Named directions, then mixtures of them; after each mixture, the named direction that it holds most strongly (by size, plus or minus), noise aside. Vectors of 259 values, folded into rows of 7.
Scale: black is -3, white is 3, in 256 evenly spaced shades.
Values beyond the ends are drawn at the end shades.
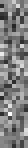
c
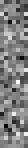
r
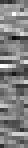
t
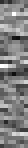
t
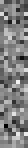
r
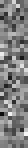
c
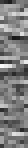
t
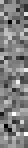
r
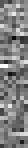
t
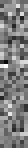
c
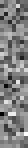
r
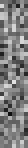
c
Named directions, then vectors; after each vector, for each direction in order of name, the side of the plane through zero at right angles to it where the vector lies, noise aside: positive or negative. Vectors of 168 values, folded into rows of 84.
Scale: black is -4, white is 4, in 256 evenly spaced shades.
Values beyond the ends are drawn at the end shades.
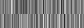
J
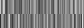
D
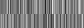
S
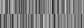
positive, positive, negative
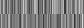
positive, negative, positive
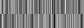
positive, positive, negative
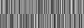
positive, negative, negative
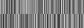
positive, negative, negative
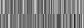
positive, negative, positive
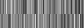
negative, positive, negative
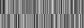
negative, positive, positive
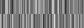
negative, negative, positive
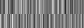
negative, negative, positive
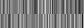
negative, positive, negative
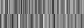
positive, positive, negative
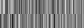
positive, positive, negative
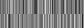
negative, positive, negative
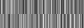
negative, positive, negative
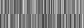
positive, negative, positive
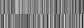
negative, negative, negative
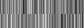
negative, positive, negative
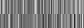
positive, negative, positive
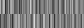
positive, positive, negative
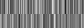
negative, negative, positive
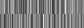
positive, positive, negative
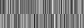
negative, positive, positive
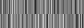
negative, positive, negative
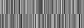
positive, negative, negative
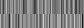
negative, positive, negative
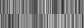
negative, positive, negative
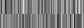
positive, negative, positive
